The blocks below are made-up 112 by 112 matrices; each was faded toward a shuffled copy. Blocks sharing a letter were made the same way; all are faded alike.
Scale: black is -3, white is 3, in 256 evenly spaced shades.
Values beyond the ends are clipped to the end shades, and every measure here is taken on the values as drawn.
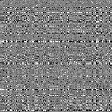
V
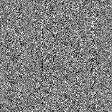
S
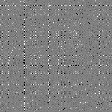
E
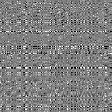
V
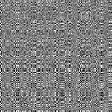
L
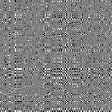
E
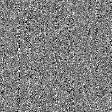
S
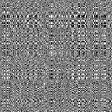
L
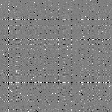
E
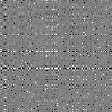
E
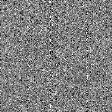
S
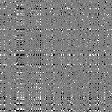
E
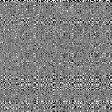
V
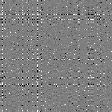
E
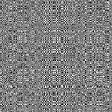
L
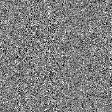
S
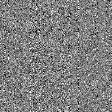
S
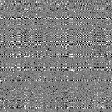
V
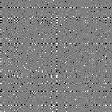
E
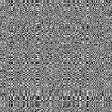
L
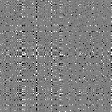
E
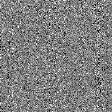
S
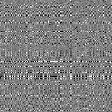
V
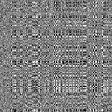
L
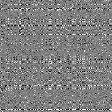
V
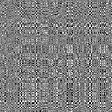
L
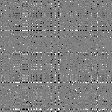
E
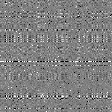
V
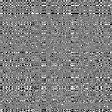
V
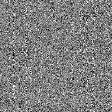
S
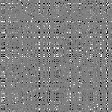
E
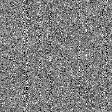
S
